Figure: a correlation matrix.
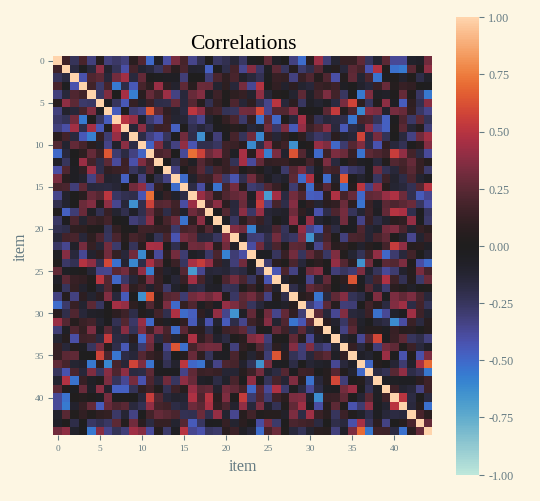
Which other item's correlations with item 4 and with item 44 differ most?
36
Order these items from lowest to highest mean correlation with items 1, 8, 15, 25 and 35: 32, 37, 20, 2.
37, 20, 2, 32
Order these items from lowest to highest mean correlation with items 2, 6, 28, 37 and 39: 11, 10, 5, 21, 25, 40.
25, 10, 21, 5, 40, 11
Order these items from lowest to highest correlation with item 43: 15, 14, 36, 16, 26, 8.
16, 26, 14, 8, 15, 36
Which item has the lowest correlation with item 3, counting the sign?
7
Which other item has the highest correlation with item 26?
35
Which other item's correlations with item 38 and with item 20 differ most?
23
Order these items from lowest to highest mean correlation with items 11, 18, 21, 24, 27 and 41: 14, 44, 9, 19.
44, 9, 14, 19
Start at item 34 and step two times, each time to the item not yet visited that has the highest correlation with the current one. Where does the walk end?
30
